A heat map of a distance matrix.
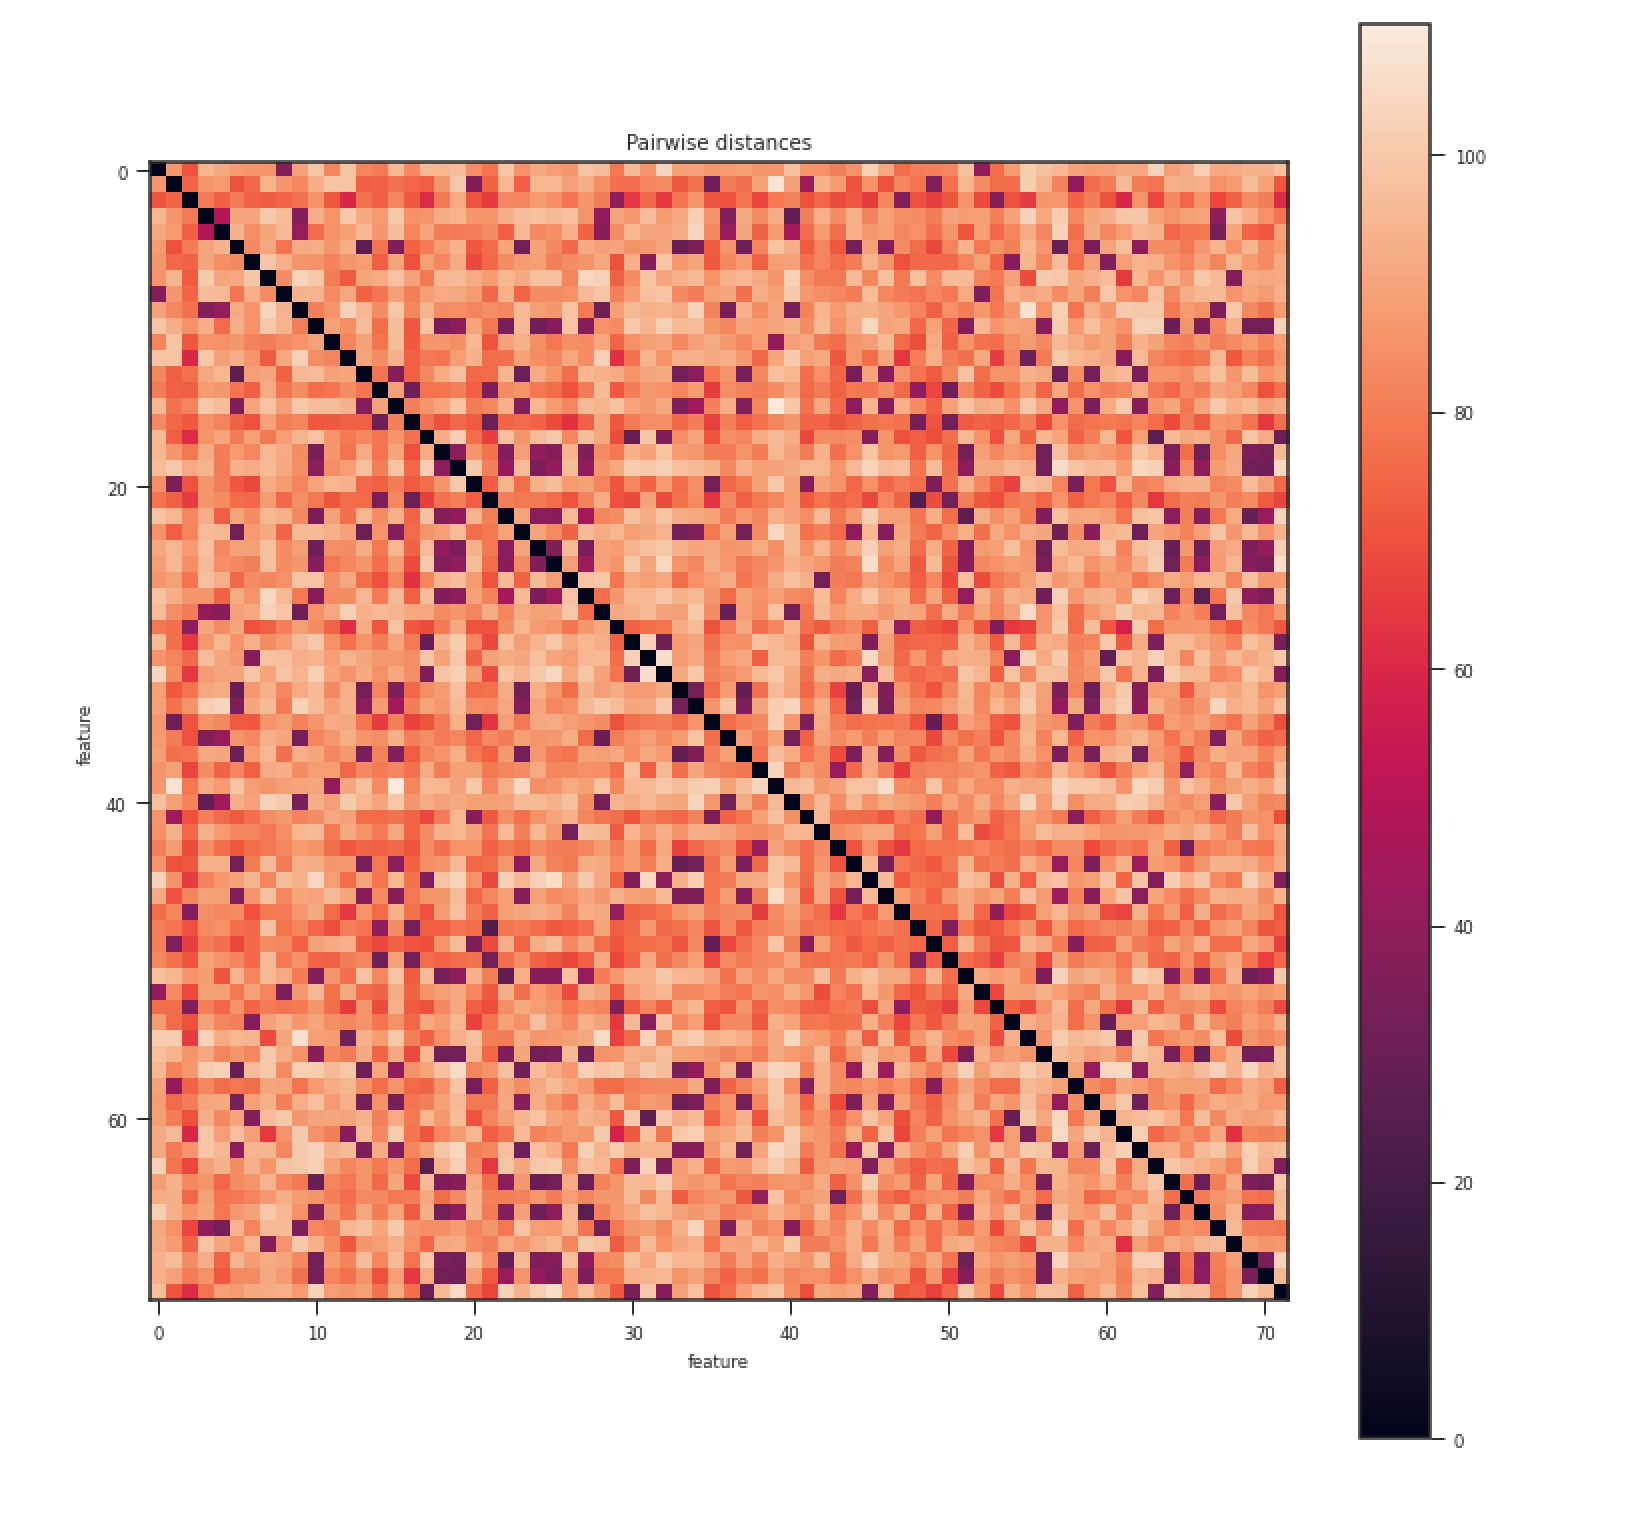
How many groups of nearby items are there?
14
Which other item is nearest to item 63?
17
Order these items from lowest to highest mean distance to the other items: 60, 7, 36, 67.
36, 67, 60, 7
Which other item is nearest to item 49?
35
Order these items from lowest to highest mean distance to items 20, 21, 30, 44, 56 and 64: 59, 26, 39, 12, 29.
59, 29, 12, 26, 39
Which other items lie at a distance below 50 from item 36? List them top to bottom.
3, 4, 9, 28, 40, 67
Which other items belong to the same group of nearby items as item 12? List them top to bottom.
55, 61
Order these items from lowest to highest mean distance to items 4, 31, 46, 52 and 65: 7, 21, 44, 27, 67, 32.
44, 67, 21, 27, 7, 32
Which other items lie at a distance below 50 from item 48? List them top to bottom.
14, 16, 21, 50
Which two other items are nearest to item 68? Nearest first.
7, 61
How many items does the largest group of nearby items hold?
13
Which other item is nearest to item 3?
40
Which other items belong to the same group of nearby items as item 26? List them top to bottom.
42
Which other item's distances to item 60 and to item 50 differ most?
31
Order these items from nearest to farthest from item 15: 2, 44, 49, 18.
44, 49, 2, 18
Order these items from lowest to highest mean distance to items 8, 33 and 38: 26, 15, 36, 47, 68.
15, 47, 26, 36, 68
